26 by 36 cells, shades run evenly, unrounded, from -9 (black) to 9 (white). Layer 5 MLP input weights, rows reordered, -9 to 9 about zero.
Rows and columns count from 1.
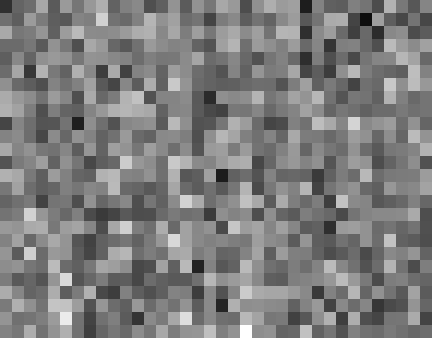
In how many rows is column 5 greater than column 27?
17
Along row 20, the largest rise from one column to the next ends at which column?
3
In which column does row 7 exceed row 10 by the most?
7
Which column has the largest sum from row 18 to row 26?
21
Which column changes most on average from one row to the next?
10
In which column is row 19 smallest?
8
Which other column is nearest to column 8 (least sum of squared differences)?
25
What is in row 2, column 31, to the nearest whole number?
-8
